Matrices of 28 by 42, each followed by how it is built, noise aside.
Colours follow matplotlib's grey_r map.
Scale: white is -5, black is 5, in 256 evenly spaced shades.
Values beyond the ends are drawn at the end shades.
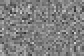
low rank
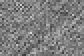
Hankel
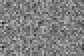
repeating rows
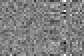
low rank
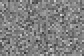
noise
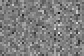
uneven columns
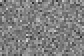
noise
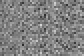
repeating rows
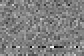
uneven rows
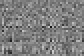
low rank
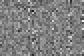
uneven columns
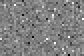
sparse
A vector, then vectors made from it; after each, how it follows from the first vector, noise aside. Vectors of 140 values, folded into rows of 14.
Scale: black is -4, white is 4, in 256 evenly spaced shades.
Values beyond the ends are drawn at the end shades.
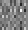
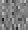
reversed, partly zeroed.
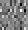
copied.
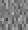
reversed, negated, shrunk.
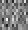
reversed.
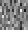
copied.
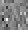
reversed, partly zeroed.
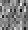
negated.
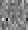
reversed, negated, partly zeroed.
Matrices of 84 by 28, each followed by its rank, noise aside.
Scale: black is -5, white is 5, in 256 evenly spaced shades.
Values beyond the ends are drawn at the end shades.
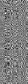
four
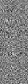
six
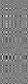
one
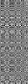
two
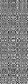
three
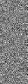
six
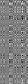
two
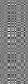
one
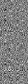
six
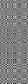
one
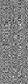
six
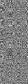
six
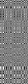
one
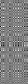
one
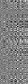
three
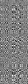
three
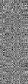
six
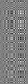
one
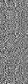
six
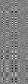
one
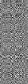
four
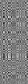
two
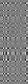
one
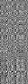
four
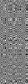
three
